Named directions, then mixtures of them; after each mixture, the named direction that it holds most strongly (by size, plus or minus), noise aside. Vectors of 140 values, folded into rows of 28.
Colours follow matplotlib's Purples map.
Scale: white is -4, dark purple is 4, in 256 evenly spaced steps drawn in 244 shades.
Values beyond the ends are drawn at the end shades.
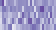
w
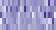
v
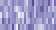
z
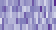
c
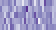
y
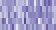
y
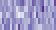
z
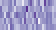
y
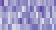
w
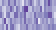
y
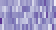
c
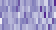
c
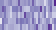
c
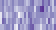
z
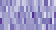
v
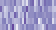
y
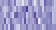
y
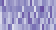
w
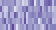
y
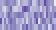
c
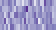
y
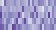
w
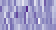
y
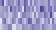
w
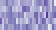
c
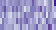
c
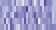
y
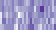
z
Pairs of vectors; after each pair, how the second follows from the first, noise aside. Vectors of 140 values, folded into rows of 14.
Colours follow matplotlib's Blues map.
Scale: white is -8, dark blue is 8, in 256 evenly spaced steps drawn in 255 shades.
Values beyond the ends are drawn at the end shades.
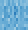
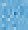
partly zeroed.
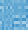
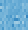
partly zeroed.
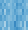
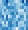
wrapped around, negated, scaled up.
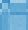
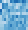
negated, scaled up.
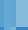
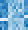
wrapped around, negated, scaled up.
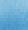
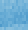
wrapped around, shrunk.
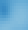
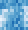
wrapped around, negated, scaled up.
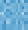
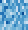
negated, scaled up.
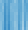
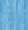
wrapped around, shrunk.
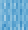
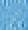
reversed, negated, partly zeroed.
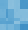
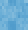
wrapped around, shrunk.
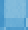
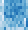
negated, scaled up.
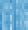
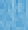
reversed, negated, shrunk.
